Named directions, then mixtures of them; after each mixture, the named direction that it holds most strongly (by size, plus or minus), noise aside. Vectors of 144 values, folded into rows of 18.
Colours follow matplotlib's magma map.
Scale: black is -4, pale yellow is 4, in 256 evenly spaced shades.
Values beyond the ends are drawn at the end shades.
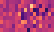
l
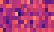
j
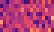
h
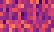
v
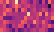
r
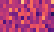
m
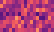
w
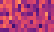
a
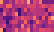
j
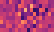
l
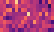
r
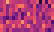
v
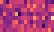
j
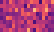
m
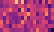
r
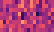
v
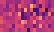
l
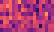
a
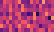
a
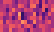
v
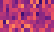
v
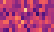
w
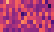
r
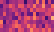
h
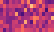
j
